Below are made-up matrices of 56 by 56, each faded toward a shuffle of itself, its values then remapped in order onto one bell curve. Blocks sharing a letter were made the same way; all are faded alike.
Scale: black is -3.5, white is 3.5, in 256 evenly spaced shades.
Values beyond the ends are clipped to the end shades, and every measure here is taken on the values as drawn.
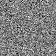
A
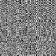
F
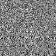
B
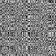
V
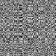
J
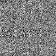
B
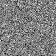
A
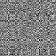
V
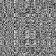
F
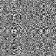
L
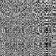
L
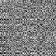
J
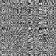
F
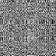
J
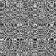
J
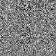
B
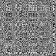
L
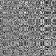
V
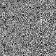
B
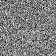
A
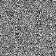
B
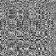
F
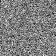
A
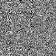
B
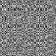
V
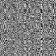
L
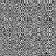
V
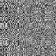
F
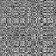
V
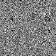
B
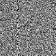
B
